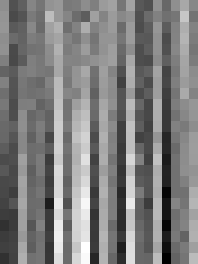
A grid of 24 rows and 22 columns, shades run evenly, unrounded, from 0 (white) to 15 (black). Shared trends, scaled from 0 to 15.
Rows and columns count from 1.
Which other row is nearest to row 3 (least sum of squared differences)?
5
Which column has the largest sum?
19
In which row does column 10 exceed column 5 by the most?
2
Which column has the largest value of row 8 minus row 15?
10
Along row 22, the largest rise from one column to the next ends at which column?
11
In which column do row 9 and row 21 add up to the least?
7
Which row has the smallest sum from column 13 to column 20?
1
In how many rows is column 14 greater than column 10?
23
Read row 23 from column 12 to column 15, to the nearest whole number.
5 8 13 2
